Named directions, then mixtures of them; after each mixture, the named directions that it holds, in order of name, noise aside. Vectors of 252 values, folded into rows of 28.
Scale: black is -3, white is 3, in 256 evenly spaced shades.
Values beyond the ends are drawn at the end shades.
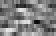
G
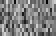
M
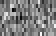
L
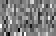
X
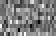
G, X.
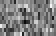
G, M, X.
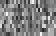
L, M, X.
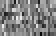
L, M.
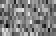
G, M.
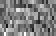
G, M, X.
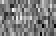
L.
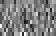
L, M, X.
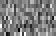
X.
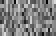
M.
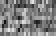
G, M, X.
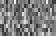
M.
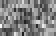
G, L, X.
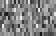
L, M, X.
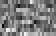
G, L, X.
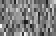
M, X.
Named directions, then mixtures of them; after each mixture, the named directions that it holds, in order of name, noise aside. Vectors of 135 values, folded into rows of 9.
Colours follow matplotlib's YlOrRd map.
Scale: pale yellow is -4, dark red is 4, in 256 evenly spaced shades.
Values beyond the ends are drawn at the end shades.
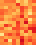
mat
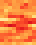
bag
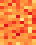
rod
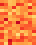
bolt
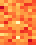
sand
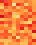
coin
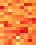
bag, rod, sand.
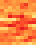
bag.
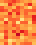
bolt, rod.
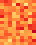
coin, mat.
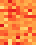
bolt, rod, sand.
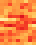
bag.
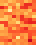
bag, sand.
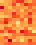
coin, mat, sand.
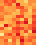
mat, rod.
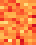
bag, mat, sand.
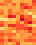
bag, rod.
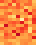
rod.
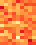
sand.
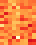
bolt, coin, sand.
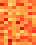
bolt.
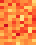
rod.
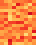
bolt, rod.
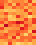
bag, bolt, rod.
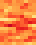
bag.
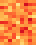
bag, mat, sand.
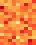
sand.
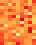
rod.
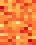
sand.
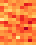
bag, sand.
